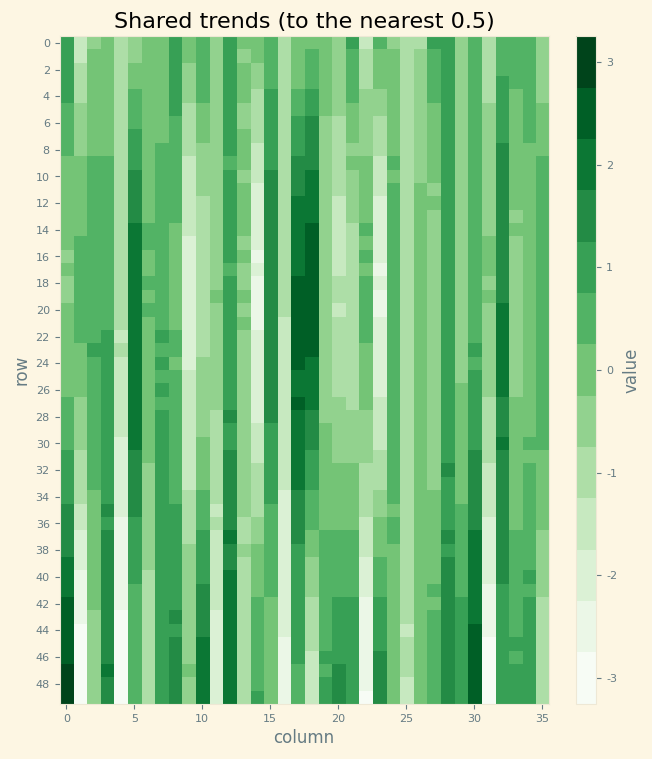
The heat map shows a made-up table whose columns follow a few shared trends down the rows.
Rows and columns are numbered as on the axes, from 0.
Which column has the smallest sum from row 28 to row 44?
4
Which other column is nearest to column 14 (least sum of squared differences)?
23
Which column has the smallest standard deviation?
25
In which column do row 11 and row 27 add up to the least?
14
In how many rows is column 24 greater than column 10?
26
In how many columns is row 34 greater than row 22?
14
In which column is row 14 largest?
18
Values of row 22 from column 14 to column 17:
-2 1.5 -1.5 2.5
